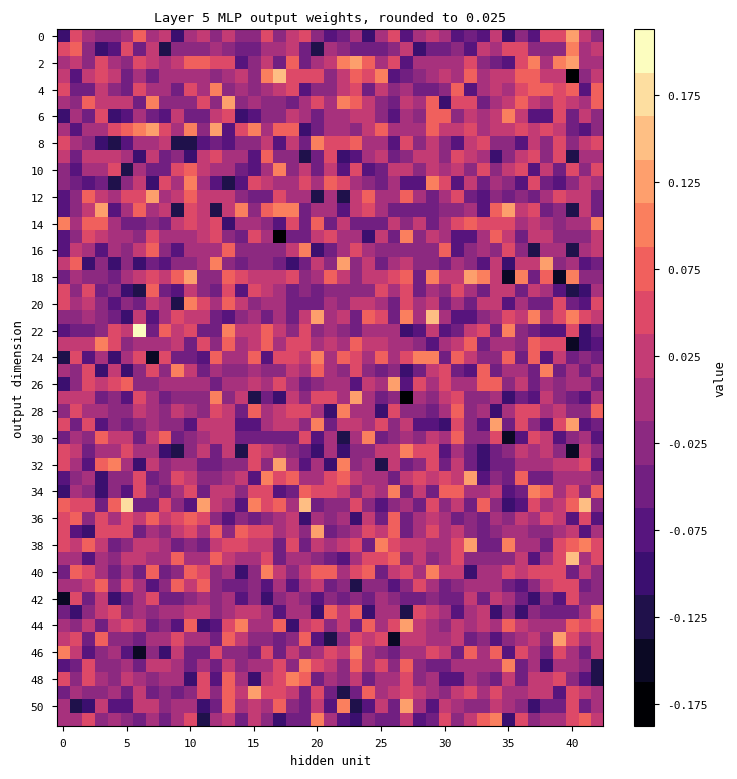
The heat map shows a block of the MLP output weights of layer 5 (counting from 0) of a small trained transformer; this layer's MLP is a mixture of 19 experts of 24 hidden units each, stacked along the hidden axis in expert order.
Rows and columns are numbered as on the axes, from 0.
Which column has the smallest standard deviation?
28
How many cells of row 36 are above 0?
18
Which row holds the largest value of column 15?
49
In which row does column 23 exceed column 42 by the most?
47
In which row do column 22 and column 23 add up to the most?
2
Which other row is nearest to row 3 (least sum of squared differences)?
23
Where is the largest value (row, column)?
22, 6
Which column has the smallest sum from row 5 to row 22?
4
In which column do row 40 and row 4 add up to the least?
32
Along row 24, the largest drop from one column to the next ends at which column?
7
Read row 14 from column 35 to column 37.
0.05 0 0.025
